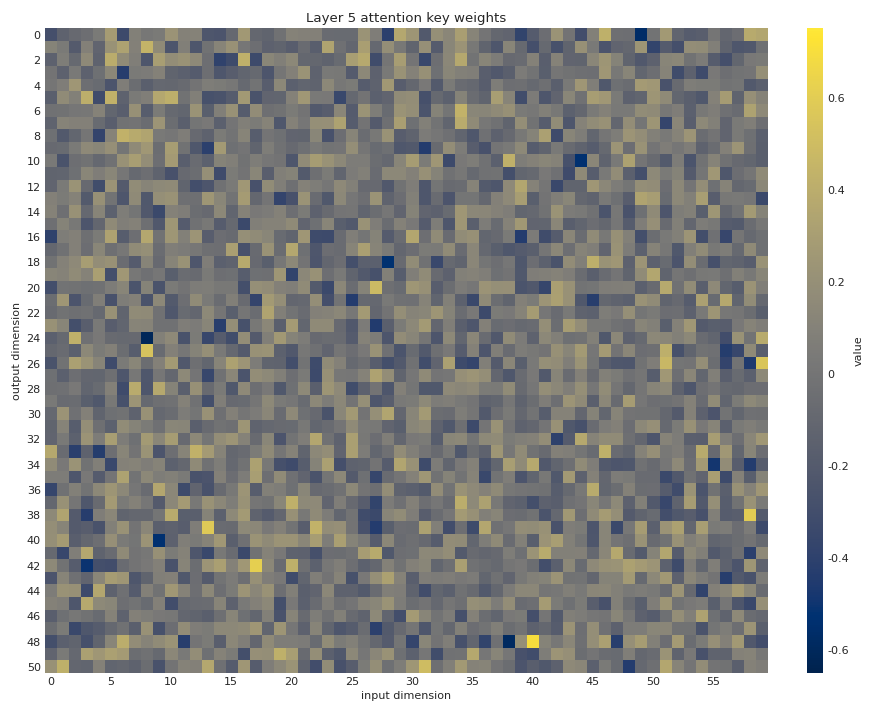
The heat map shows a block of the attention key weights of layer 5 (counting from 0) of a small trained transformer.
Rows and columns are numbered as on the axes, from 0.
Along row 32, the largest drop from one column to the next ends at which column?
42
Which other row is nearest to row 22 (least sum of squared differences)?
29
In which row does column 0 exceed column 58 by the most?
34
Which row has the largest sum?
32
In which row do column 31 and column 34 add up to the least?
26
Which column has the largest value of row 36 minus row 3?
6
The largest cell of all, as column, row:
40, 48
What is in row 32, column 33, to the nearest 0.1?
0.1
